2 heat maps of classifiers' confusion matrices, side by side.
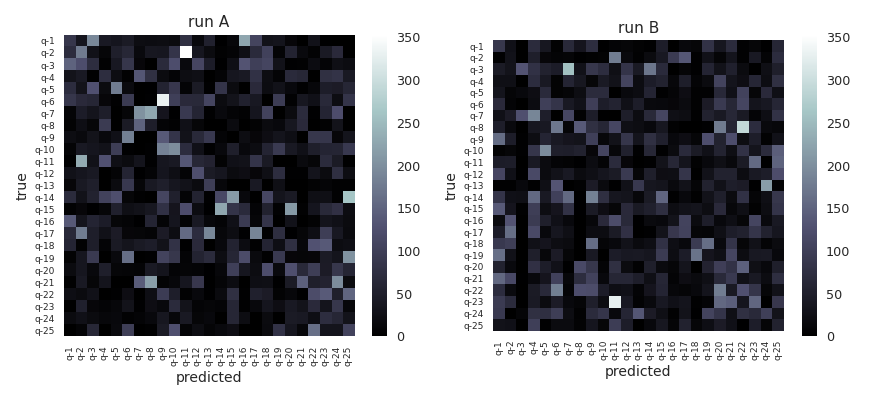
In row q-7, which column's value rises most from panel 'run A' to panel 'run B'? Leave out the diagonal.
q-4
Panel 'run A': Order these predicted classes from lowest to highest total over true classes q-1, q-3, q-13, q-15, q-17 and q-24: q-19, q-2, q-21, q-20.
q-21, q-19, q-20, q-2
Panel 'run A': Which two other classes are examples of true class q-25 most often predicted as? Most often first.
q-22, q-10
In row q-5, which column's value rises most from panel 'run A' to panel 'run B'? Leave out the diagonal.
q-22
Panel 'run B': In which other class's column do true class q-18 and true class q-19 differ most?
q-9
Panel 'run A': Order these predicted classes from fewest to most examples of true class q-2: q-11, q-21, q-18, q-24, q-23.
q-21, q-23, q-24, q-18, q-11
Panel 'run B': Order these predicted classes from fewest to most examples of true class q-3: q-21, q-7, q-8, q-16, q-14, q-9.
q-16, q-8, q-21, q-9, q-14, q-7
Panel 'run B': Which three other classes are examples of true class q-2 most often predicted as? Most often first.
q-11, q-17, q-16
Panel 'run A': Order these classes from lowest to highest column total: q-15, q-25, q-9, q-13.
q-13, q-15, q-25, q-9
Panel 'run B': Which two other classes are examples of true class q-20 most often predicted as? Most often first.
q-22, q-8
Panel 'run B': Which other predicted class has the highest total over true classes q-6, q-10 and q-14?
q-5
